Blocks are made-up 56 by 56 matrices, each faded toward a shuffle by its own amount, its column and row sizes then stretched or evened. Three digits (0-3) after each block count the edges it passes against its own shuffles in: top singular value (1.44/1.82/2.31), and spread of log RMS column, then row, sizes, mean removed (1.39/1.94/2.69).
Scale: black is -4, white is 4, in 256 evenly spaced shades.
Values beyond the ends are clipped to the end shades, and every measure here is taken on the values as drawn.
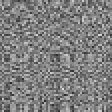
3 0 1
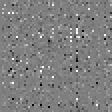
0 2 1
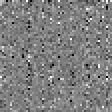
1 2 1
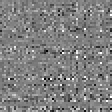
0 2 3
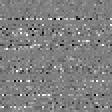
0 0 3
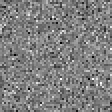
0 1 0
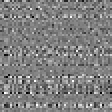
3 0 3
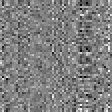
3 2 0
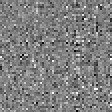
1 2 1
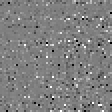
0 1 2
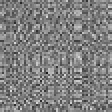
3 1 2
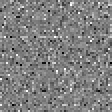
0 0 1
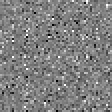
1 1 0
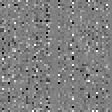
0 3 1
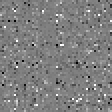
0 2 1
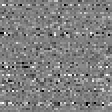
2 0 3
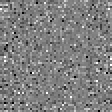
1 1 0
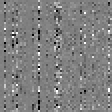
1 3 1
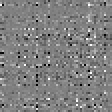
0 2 3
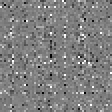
1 2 2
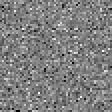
1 0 0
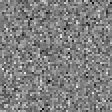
0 1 0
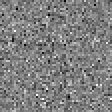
0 1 0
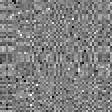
3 1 0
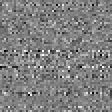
1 0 3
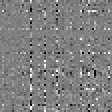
1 3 2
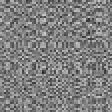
3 1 1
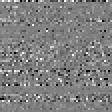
2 0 3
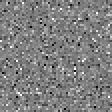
0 0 0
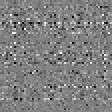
2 1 3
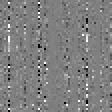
2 3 0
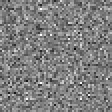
1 1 1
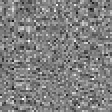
2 1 0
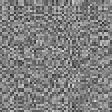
3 1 1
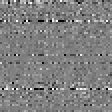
2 0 3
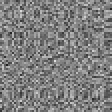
3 0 0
